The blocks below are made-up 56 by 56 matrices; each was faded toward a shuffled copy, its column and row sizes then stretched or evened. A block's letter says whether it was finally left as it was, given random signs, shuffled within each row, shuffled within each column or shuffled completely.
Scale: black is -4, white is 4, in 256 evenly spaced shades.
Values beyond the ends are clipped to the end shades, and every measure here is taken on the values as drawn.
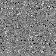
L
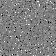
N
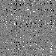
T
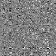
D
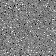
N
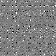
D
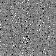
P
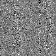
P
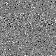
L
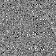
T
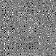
D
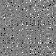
D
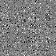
T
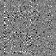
D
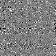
T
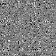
T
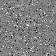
N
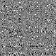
T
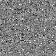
L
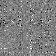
T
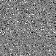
L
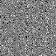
P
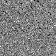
N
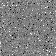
N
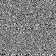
L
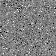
N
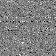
L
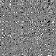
D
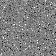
N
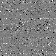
L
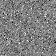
N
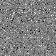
L
